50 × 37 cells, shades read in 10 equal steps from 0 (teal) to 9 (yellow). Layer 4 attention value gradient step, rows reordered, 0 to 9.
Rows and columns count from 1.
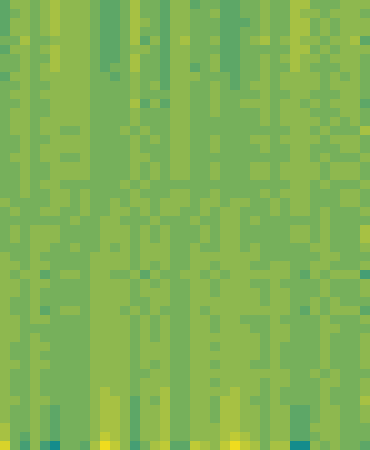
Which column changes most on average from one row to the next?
37
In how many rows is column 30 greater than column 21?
22
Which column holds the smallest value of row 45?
14
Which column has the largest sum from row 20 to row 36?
24
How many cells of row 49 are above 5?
7
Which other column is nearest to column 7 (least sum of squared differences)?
36
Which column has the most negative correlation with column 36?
13
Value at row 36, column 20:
5
